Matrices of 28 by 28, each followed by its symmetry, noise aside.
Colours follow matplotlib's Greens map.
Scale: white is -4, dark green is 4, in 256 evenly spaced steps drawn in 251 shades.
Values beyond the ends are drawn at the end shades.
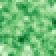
no symmetry.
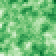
antisymmetric.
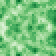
mirrored top to bottom.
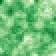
no symmetry.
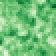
antisymmetric.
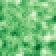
antisymmetric.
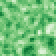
antisymmetric.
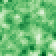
no symmetry.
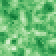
symmetric across the other diagonal.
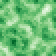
symmetric across the other diagonal.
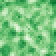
symmetric across the other diagonal.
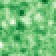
antisymmetric.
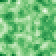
mirrored top to bottom.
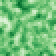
antisymmetric.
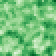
no symmetry.
